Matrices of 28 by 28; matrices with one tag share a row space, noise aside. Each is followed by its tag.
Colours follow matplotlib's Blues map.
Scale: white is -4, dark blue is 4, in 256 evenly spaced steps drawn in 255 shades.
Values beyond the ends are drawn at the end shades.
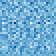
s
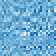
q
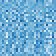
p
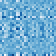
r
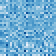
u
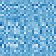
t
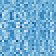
r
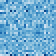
u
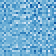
q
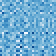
r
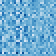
r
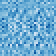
s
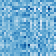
q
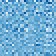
p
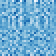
s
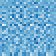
s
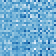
q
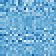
u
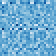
s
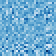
p
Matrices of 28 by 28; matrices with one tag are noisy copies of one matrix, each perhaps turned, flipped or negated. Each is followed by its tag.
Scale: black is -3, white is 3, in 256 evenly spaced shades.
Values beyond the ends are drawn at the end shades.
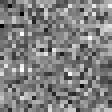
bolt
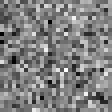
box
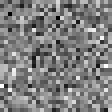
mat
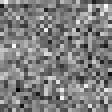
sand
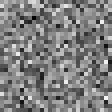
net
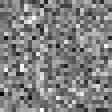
net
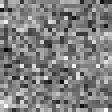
sand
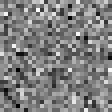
mat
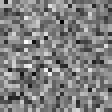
box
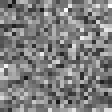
bolt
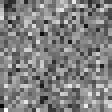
sand
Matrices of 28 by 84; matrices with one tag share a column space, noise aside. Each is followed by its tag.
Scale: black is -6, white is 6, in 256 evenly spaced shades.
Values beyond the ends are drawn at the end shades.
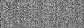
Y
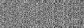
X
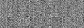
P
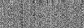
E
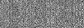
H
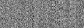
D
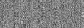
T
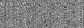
Y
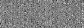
X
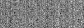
H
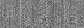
P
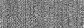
P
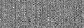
P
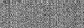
E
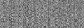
P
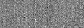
P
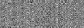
X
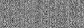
H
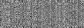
X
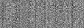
Y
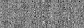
T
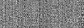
P
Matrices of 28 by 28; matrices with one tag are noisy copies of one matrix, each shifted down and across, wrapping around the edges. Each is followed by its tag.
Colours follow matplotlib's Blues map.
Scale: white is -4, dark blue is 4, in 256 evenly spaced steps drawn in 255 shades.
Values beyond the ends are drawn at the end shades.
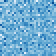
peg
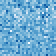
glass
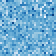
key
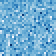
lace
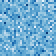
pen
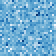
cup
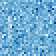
lace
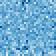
glass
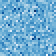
cup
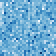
lace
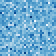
peg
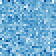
key
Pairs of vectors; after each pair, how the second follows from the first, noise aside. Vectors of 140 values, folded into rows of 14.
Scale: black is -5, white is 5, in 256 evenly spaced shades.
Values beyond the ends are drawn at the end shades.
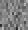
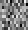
reversed, scaled up.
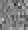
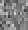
reversed, negated.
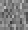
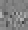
reversed, negated, partly zeroed.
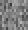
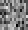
reversed, scaled up.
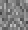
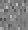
reversed, partly zeroed.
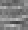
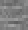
shrunk.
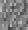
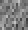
reversed, negated.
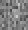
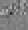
reversed, negated, partly zeroed.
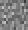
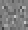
reversed, partly zeroed.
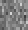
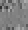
reversed, negated, partly zeroed.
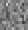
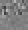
reversed, partly zeroed.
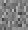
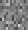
wrapped around, negated.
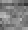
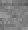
shrunk.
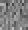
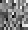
reversed, scaled up.
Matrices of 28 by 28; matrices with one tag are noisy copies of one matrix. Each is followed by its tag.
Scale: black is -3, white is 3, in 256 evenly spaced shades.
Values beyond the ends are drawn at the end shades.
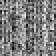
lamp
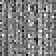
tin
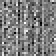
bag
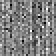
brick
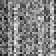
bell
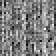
lamp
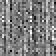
brick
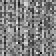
bag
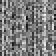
lamp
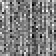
brick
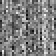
lamp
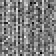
bag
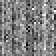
lamp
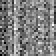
bell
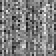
lamp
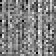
tin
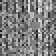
tin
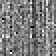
brick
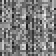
lamp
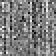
brick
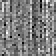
brick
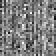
lamp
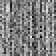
brick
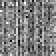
bag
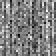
brick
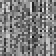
brick
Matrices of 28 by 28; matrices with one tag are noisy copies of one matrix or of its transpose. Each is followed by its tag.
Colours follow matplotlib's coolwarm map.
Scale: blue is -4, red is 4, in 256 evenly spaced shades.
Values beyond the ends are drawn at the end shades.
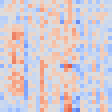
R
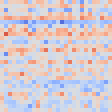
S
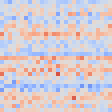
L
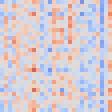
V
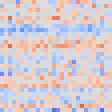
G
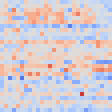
R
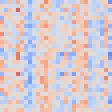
G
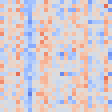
G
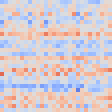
L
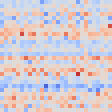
L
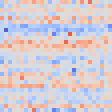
G
